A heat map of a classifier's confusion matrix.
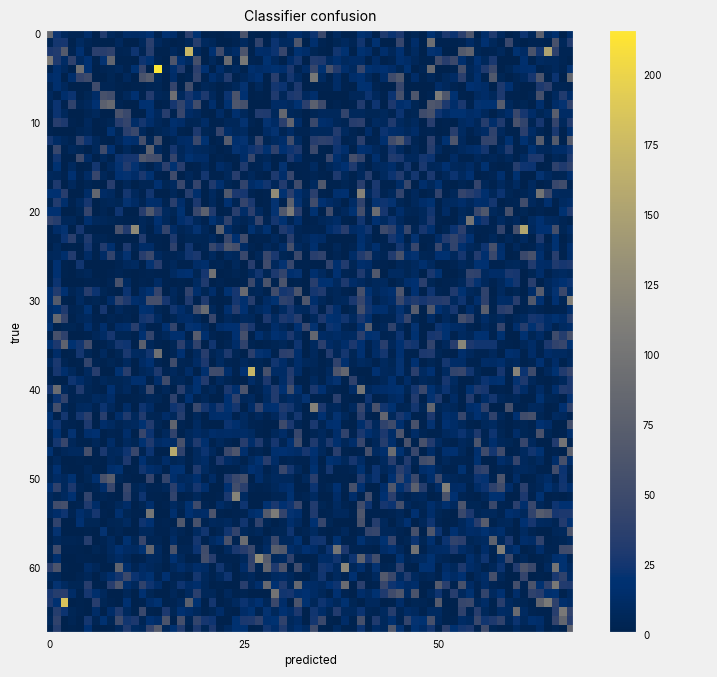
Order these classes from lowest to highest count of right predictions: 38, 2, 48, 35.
35, 48, 2, 38
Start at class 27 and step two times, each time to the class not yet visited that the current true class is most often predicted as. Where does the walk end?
54
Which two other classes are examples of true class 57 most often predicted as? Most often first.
25, 23
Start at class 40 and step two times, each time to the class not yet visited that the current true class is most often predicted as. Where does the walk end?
49
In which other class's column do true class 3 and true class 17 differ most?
0
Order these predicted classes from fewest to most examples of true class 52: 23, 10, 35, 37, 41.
35, 37, 23, 10, 41
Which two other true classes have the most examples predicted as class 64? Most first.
2, 54
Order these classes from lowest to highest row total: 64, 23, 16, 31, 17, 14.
23, 16, 17, 14, 31, 64
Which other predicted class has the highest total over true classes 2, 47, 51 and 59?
16
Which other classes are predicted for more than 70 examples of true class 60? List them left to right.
9, 28, 38, 65
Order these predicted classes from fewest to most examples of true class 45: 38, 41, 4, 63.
4, 41, 38, 63
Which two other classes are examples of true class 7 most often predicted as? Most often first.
50, 16
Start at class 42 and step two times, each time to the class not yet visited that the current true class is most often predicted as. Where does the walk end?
19
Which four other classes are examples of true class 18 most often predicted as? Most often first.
29, 40, 63, 6
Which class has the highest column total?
40
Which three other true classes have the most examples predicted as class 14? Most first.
4, 36, 67
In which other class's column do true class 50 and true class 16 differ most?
8
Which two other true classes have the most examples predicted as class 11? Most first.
22, 47
